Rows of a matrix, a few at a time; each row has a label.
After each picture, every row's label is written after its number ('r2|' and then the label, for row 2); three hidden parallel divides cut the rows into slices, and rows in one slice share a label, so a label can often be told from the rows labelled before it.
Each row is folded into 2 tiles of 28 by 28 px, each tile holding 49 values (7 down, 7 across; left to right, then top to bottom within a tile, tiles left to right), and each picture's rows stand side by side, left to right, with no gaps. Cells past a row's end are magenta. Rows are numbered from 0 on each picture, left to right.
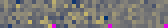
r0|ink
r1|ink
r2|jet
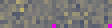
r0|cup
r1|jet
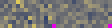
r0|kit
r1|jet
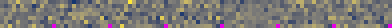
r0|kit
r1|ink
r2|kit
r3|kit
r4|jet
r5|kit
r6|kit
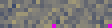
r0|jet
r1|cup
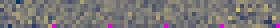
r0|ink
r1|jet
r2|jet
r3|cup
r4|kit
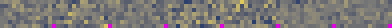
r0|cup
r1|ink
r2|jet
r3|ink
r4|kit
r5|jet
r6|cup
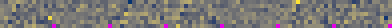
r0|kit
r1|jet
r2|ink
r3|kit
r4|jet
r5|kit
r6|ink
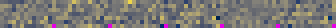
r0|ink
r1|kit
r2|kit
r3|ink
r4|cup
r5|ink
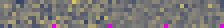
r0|ink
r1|kit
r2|jet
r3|cup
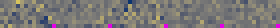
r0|kit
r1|jet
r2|ink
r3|cup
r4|jet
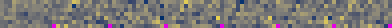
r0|cup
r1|kit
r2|ink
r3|kit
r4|ink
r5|ink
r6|kit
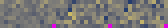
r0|cup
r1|ink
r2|ink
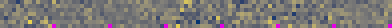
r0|ink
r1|jet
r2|cup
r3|kit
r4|ink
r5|kit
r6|jet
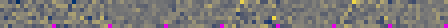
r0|ink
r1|ink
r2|cup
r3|cup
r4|kit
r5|jet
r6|kit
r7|jet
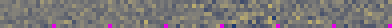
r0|cup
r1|jet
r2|cup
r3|jet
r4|ink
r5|jet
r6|jet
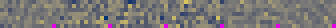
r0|jet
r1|ink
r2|ink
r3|kit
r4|cup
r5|jet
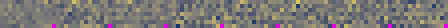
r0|jet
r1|kit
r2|cup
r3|ink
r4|kit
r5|kit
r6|kit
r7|ink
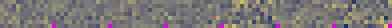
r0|jet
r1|jet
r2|cup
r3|cup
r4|kit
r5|jet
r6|ink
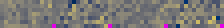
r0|cup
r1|ink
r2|jet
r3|ink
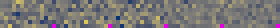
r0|kit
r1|ink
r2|ink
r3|jet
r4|cup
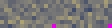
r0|jet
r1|cup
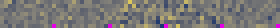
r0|jet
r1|cup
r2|kit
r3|kit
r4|cup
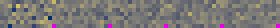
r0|ink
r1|jet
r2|jet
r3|jet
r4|jet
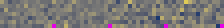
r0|jet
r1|cup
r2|kit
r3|kit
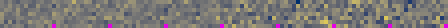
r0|jet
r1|cup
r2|cup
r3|cup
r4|kit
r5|ink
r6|kit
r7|ink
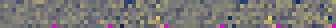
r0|jet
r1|jet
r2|ink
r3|jet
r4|ink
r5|ink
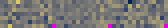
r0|kit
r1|jet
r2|ink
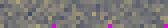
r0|cup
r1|jet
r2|cup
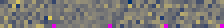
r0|kit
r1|cup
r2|ink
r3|ink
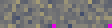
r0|cup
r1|cup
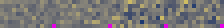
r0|cup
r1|jet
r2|kit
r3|kit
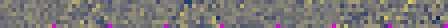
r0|jet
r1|kit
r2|jet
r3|ink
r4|jet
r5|jet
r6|kit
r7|kit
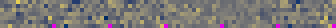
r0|kit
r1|ink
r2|ink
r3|jet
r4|cup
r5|ink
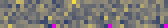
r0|kit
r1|kit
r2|kit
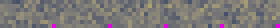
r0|jet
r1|cup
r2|jet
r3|jet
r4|cup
